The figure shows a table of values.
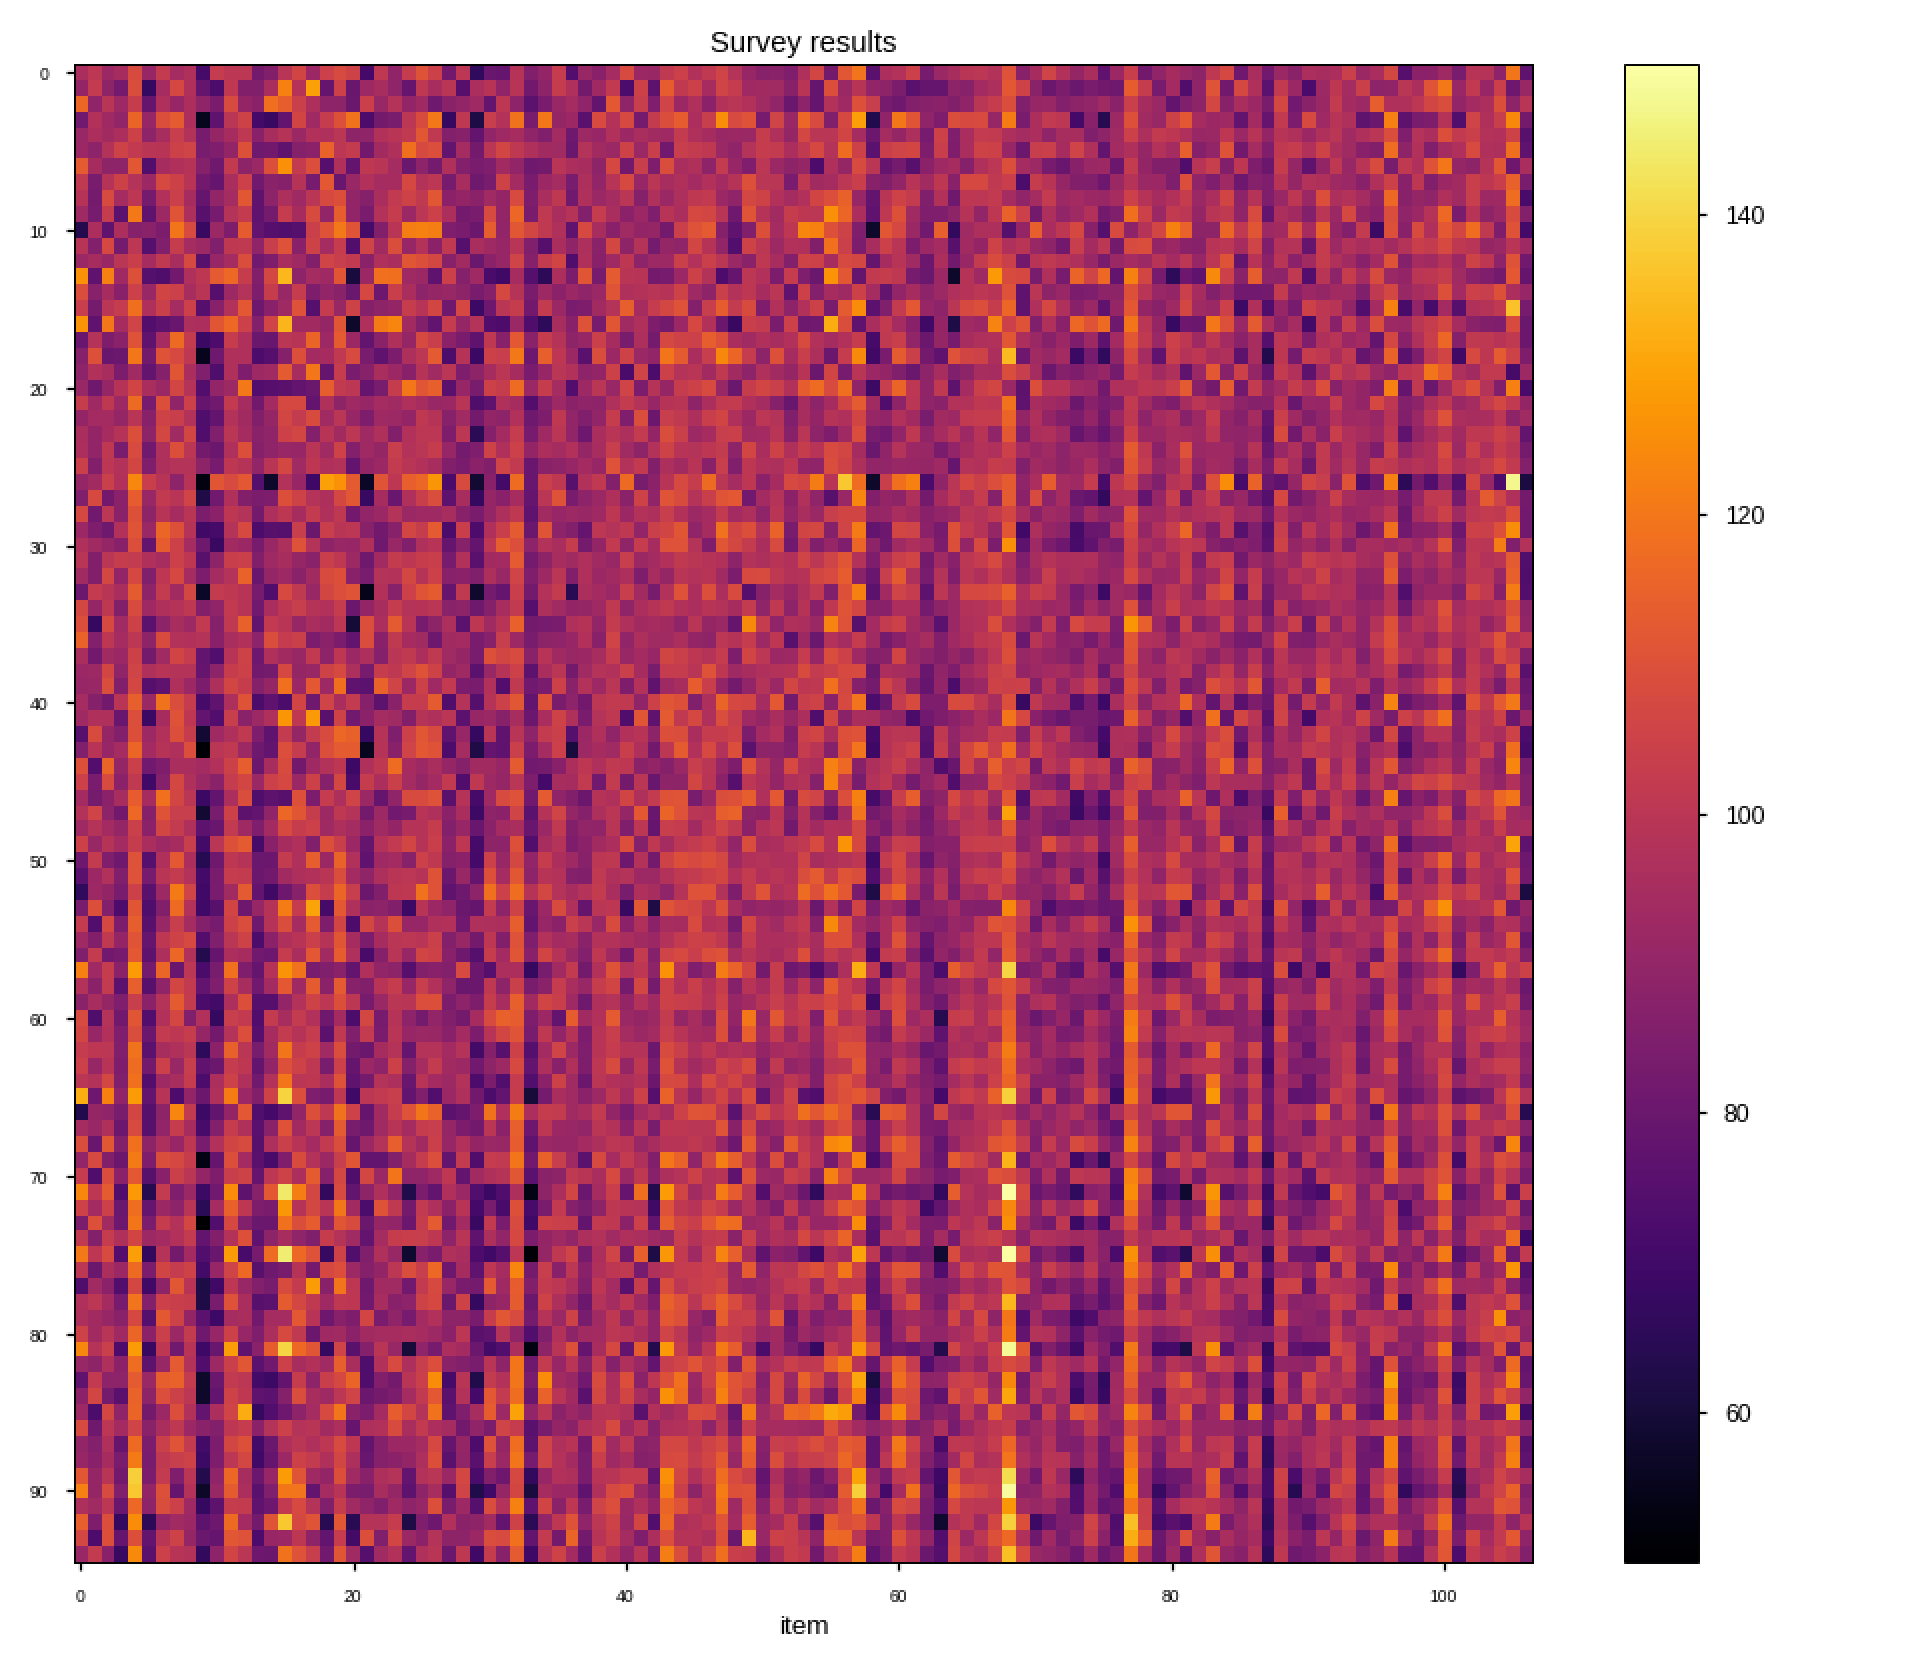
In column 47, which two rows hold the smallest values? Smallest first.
13, 16
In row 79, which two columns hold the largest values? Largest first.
104, 68
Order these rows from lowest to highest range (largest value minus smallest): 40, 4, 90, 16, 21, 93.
4, 21, 40, 93, 16, 90
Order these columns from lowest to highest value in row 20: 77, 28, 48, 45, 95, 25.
48, 95, 28, 77, 45, 25
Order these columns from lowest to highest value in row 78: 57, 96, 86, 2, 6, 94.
94, 2, 86, 6, 96, 57
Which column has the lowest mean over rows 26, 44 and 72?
9
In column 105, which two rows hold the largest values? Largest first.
26, 15
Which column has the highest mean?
68
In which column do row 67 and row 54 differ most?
21
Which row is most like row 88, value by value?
87
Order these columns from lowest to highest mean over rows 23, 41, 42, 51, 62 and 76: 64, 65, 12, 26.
64, 65, 12, 26
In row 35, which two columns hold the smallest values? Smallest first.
20, 1
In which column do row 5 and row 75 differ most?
15
